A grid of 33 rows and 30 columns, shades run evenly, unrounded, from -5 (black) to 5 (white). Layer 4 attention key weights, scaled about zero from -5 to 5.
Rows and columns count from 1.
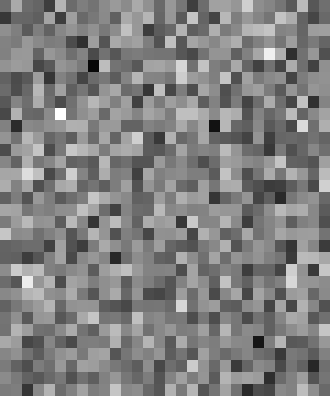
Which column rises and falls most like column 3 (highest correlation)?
7
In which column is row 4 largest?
16
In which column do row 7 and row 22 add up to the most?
17
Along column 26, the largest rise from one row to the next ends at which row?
18
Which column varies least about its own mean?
10
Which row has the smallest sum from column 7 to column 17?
5
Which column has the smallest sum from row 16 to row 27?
23
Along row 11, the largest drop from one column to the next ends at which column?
20
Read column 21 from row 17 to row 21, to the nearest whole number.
-1 1 2 -1 2
